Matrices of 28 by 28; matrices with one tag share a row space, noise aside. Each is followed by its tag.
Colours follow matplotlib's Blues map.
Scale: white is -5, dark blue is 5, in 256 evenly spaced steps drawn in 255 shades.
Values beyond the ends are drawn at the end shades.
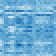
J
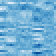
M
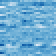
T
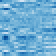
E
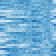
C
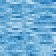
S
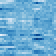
M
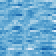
S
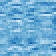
S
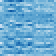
J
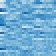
T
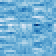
M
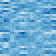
E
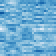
T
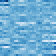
E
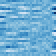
C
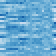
C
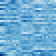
T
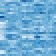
T
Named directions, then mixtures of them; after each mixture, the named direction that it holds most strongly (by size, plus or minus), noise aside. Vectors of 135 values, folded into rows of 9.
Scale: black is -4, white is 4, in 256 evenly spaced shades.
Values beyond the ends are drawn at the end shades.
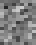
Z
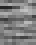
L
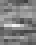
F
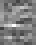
F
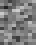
Z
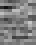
L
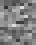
Z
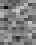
Z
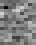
Z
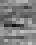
F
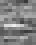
F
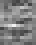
F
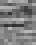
L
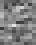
Z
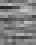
L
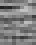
L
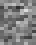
Z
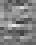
F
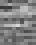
L
